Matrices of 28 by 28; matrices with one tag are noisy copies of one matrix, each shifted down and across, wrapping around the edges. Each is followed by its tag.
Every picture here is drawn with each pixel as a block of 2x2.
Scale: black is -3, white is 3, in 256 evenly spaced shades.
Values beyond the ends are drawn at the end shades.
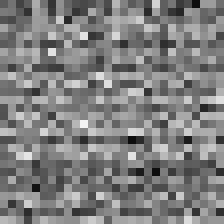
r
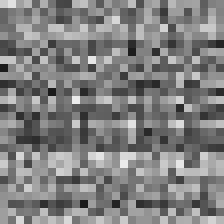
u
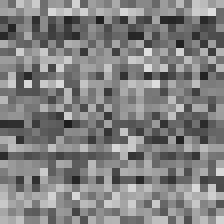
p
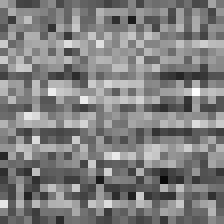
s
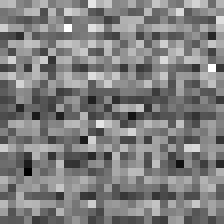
r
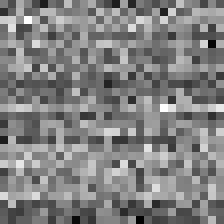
p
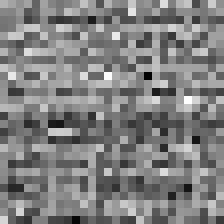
r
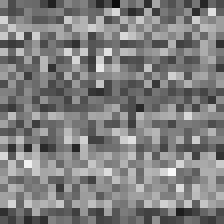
p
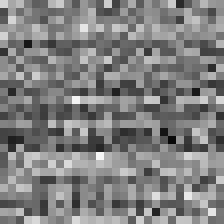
u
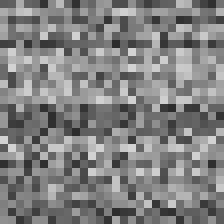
p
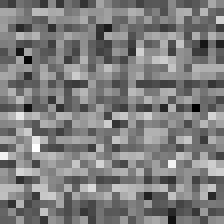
r
